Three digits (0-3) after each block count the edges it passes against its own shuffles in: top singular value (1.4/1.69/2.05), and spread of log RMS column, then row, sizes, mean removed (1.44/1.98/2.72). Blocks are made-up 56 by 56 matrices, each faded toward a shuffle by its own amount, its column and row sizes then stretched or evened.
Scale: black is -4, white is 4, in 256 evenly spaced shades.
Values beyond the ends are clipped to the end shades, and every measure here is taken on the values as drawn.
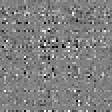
0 2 3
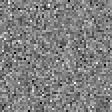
1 0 0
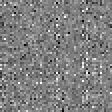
2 2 0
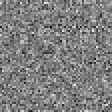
2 0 1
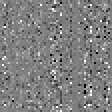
1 3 0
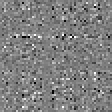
2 2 2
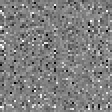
2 2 0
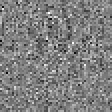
2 1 0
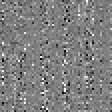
0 3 1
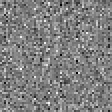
1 2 0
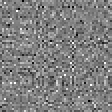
3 0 1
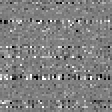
3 0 3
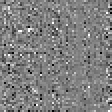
0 3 1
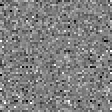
2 1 1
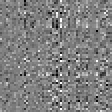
3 3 1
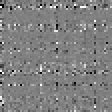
2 2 3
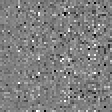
1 2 1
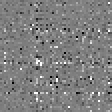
2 2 2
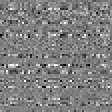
3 0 3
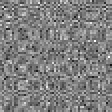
3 0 0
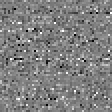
1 0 2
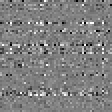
3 1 3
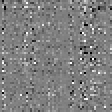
0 3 2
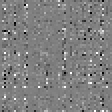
1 3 2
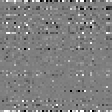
3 1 3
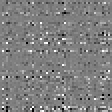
1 2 3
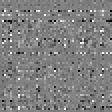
1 2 3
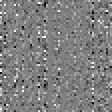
0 3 0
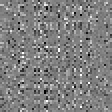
3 3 0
